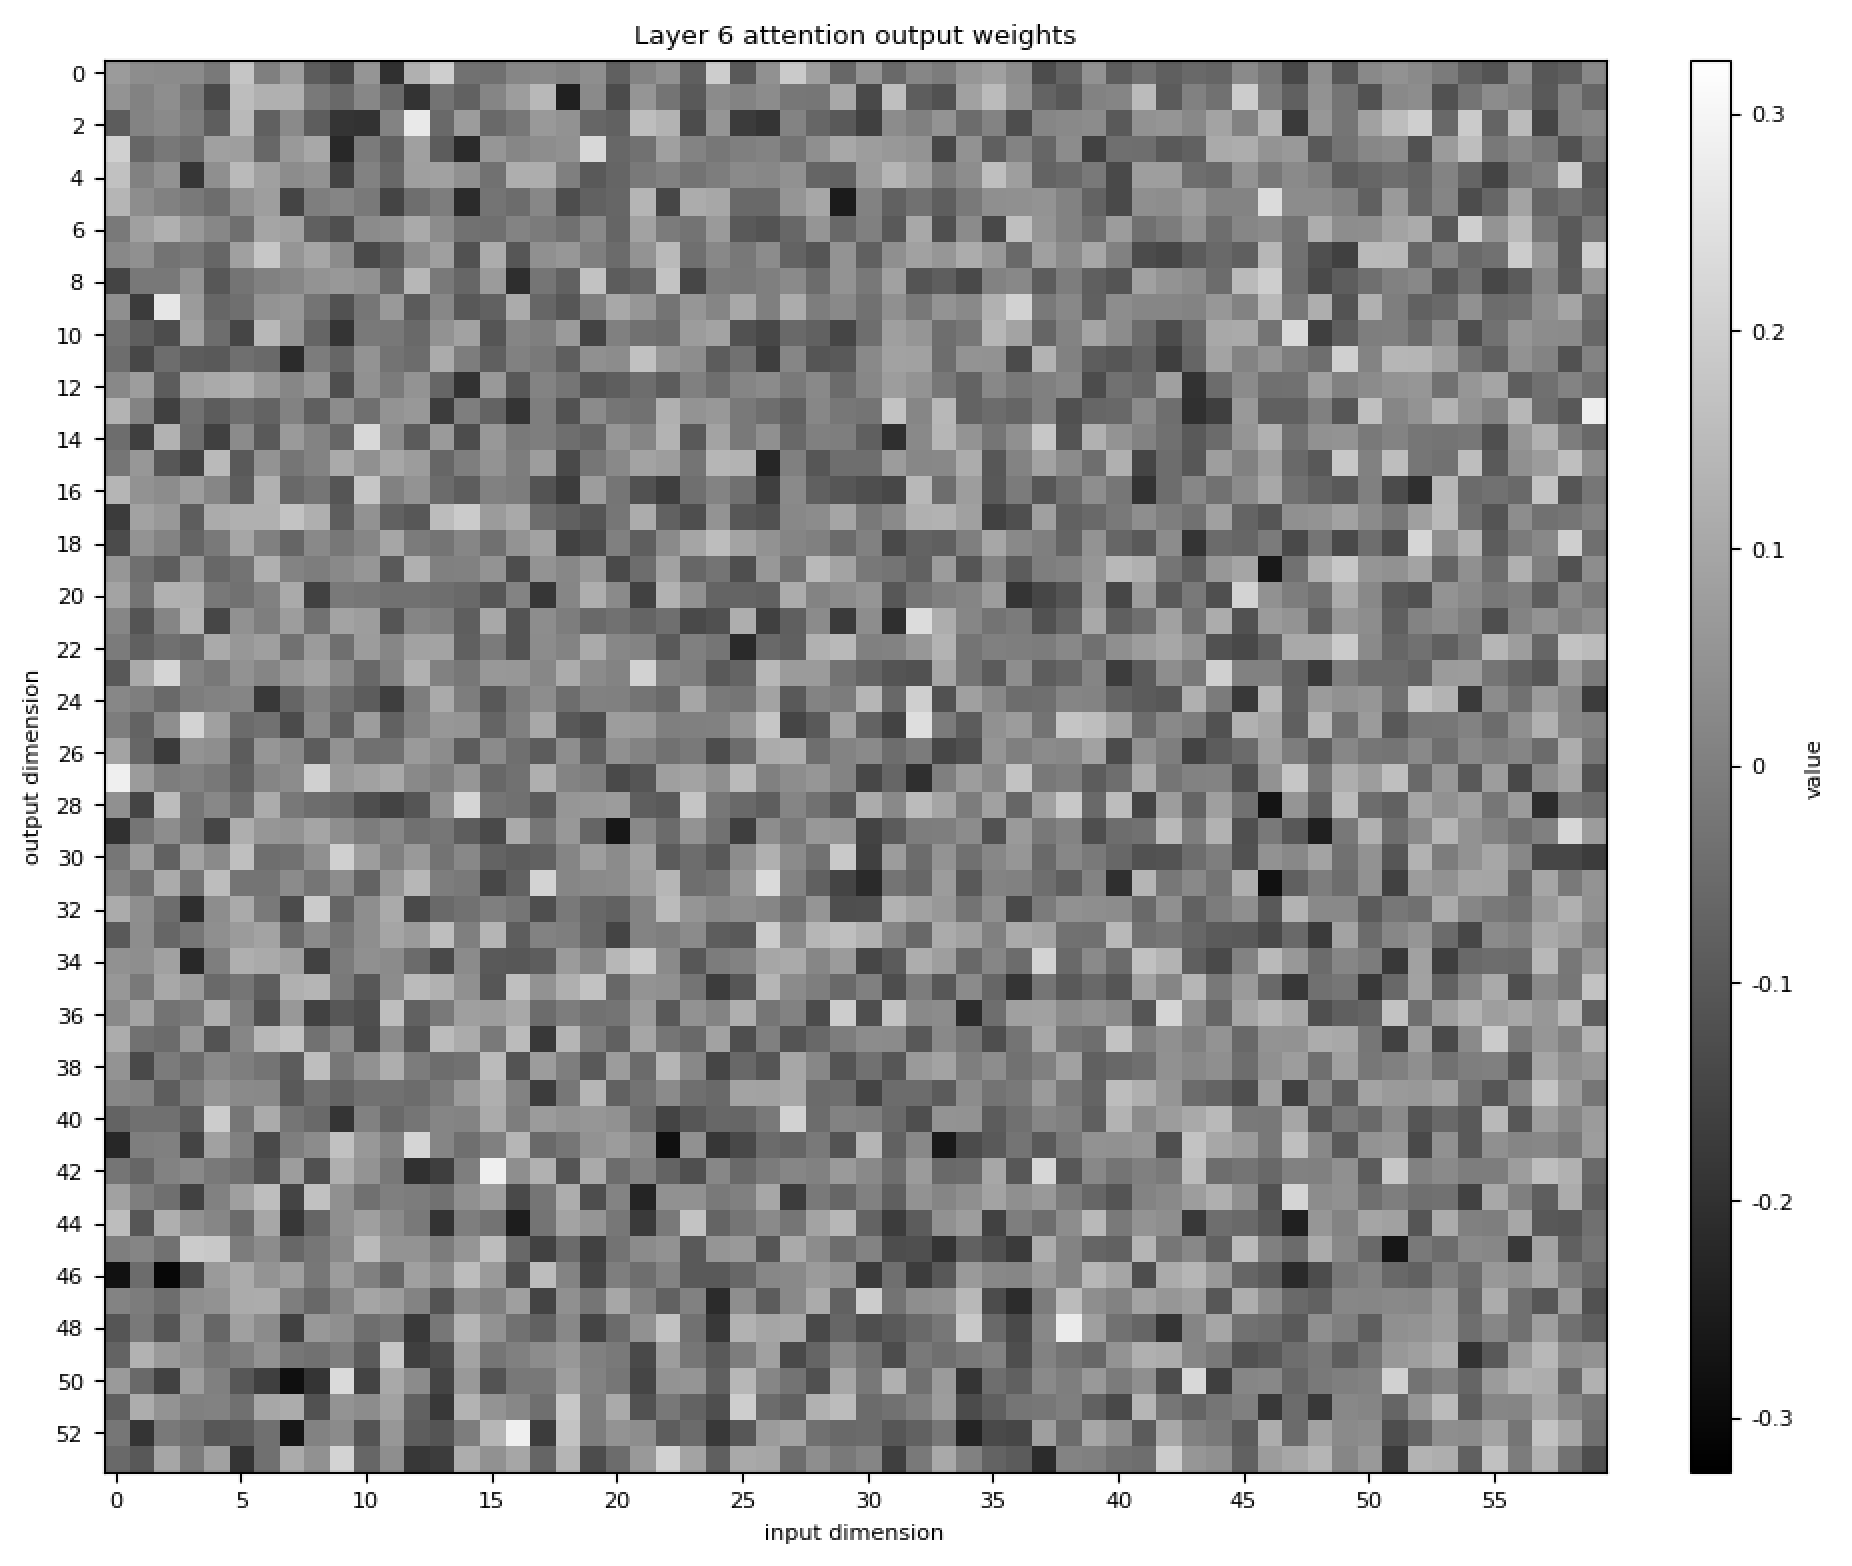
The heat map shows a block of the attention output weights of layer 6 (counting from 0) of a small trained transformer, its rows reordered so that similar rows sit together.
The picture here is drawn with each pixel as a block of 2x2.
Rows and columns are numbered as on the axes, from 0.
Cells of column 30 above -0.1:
41
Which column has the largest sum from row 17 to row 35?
26
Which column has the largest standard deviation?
46
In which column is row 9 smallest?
1
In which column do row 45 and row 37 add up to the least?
51
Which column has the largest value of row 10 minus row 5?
14
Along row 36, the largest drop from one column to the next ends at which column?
30
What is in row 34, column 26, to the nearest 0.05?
0.1
